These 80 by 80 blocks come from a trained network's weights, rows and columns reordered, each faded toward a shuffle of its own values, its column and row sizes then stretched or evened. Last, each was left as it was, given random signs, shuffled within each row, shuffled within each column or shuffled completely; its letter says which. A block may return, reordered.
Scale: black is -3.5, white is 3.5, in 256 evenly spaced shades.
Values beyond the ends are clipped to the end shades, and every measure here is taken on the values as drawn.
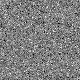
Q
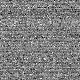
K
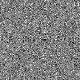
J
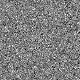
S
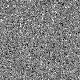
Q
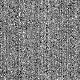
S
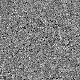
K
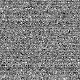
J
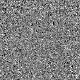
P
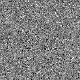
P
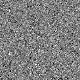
S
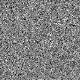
P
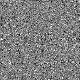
P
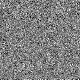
K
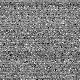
K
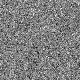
Q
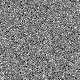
Q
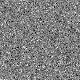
K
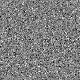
K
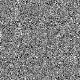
P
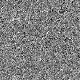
P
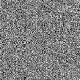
J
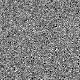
J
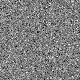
Q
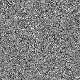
K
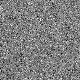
K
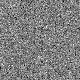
Q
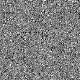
P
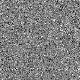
P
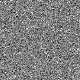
S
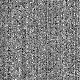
S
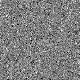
S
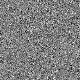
S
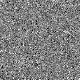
P
